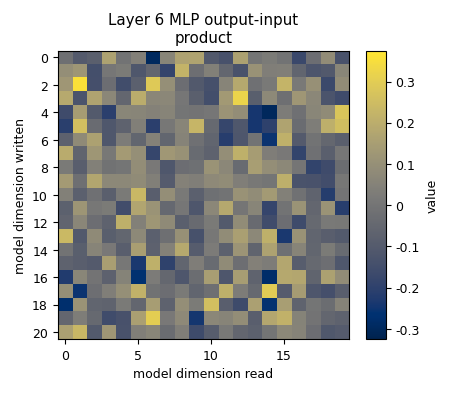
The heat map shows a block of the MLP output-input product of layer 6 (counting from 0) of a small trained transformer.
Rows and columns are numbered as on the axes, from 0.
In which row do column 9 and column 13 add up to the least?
19
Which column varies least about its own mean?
17
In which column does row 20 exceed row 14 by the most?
1
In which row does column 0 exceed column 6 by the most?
7
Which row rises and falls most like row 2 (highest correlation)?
20
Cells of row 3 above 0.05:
11
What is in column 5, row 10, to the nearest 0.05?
0.25
